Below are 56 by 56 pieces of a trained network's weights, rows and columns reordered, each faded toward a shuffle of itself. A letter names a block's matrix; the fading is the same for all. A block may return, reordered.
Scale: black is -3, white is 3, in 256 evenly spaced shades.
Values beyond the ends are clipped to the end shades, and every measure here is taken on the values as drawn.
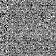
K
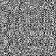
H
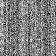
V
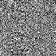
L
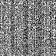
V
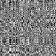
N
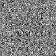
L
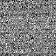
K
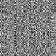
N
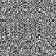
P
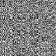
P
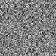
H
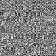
H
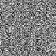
H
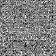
K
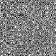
L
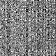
V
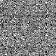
K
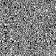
L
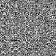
L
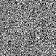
L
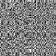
P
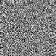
H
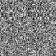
H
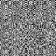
N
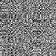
P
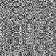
H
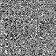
L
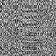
P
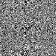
L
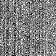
V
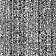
V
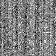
V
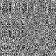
H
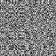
H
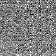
K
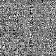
K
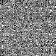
K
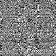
K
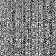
V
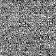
K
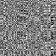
N
